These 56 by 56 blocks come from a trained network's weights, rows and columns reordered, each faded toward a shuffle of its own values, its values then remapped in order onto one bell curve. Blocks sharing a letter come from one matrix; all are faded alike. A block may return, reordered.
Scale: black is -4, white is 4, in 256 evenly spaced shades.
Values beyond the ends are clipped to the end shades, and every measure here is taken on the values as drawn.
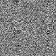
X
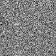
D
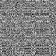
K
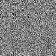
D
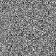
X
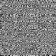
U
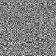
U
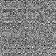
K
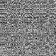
K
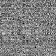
K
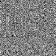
D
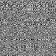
U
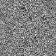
D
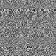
U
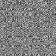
U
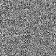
D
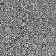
D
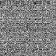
K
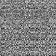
K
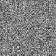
X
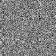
X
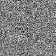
D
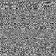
U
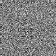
X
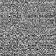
K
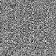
D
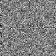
X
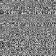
U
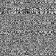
U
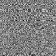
U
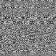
U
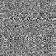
U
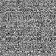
K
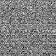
K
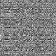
K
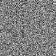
X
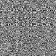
U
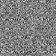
U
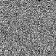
X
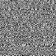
U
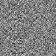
X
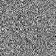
X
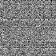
K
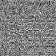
K
